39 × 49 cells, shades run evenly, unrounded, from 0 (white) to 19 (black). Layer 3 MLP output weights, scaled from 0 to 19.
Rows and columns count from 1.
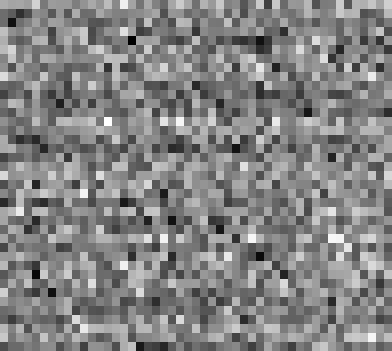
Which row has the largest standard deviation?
5
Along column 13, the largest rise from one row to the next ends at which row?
21
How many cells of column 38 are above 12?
5
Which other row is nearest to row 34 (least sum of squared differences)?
28
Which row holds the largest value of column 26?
11
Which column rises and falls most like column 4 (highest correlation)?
7
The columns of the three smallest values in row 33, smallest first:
18, 1, 36
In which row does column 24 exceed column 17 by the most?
39
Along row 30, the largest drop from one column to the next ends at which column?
6
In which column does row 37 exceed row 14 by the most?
23
